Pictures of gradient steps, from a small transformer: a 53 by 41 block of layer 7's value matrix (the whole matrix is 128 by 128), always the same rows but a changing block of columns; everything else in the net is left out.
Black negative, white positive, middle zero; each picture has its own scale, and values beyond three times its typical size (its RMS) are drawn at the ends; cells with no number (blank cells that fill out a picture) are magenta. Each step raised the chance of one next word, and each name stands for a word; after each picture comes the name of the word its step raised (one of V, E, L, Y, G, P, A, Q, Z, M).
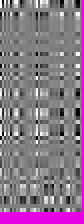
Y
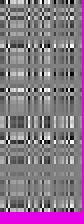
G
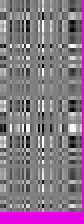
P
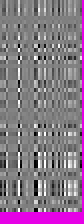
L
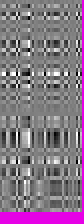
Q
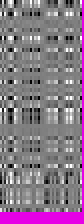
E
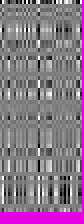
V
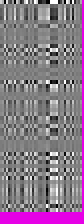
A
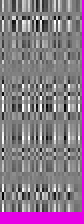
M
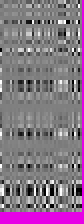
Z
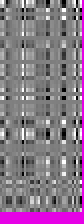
G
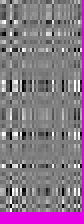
Z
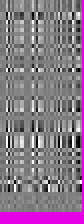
P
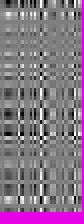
Y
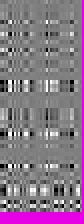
Z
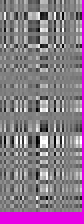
P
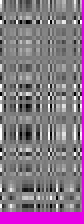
M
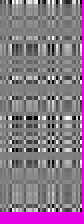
E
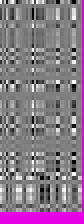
A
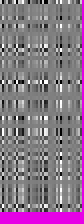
A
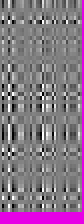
M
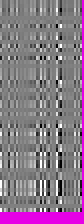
L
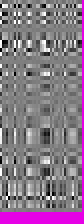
Q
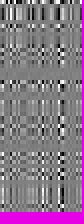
A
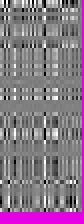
G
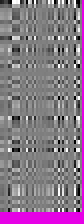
E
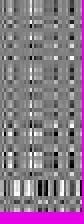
L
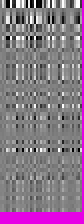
E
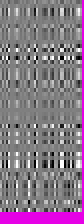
L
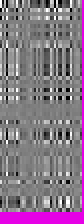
G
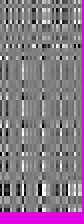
L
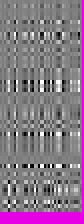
Z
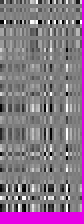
M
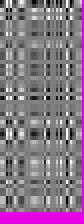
G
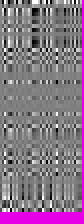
A
